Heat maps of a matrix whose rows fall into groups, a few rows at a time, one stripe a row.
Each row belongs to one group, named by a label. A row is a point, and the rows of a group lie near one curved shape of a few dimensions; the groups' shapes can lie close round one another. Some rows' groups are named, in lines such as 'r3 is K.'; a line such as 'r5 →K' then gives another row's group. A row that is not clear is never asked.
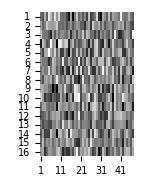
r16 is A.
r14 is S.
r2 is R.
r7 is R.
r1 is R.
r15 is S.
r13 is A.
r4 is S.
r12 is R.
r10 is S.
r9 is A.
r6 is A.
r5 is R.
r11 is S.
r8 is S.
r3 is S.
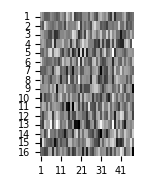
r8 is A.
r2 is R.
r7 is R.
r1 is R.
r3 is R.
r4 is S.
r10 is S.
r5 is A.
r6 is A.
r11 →R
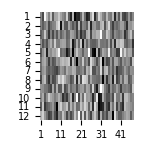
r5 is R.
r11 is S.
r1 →S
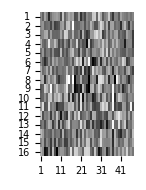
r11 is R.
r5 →R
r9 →S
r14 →S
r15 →S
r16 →S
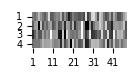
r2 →R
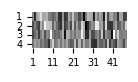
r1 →R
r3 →R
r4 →S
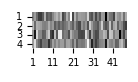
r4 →S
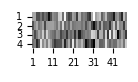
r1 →R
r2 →R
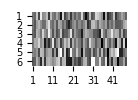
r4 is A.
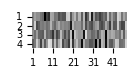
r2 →S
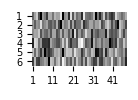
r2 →R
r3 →S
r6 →S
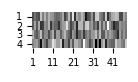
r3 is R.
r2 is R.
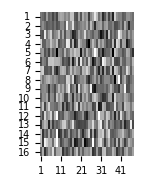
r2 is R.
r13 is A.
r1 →S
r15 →S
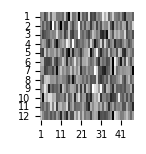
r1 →R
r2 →A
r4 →R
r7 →S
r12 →A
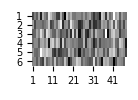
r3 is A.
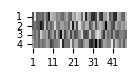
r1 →S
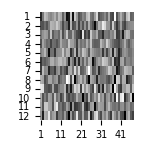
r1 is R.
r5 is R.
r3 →S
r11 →S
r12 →R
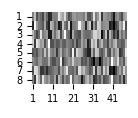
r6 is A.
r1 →R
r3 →R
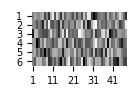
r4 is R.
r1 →S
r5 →A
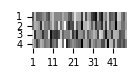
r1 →S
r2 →S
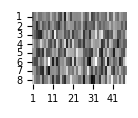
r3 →A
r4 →R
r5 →S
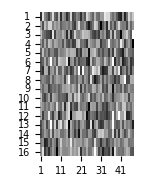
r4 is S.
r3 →S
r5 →S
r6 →S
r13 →S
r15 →S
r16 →S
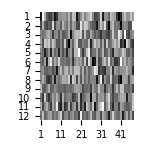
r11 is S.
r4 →R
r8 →R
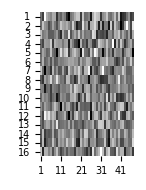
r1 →R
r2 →S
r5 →S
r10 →R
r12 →R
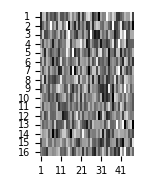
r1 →R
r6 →A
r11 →S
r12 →A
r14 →A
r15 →S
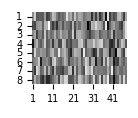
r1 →S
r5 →S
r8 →R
